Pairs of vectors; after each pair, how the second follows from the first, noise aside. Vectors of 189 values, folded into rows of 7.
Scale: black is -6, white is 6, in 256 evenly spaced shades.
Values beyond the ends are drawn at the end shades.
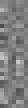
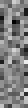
wrapped around, negated, scaled up.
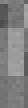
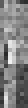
wrapped around, negated, scaled up.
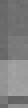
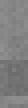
negated, shrunk.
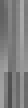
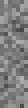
shuffled.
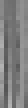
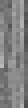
wrapped around.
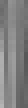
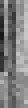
wrapped around, negated, scaled up.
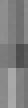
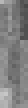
wrapped around, negated.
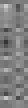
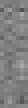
reversed, negated, shrunk.
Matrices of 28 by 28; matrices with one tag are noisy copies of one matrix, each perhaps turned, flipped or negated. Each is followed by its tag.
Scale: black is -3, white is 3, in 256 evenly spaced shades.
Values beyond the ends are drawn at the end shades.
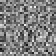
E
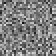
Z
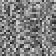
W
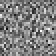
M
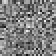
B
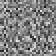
M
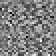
M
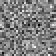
B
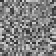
B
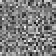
B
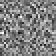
M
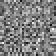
B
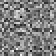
E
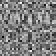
E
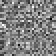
B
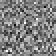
M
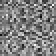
M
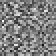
M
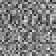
E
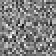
M
